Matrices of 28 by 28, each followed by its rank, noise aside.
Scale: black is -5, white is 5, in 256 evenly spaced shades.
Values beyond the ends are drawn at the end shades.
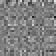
four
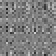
three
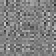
three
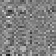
four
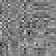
four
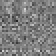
six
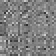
four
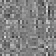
four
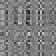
two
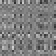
two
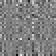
three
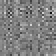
three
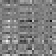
two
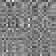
four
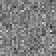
six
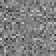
six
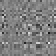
three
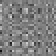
two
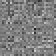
four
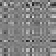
two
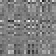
two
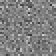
six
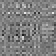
three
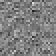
six
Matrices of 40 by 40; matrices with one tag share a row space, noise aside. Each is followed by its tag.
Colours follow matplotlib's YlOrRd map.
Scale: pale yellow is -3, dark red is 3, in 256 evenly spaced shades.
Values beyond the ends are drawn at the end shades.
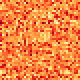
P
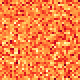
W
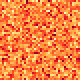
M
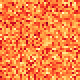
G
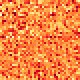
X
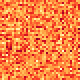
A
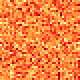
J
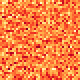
A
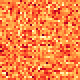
P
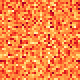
M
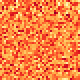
W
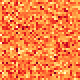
W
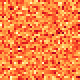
J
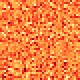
M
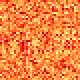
G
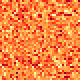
W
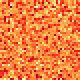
J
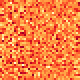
X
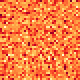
M
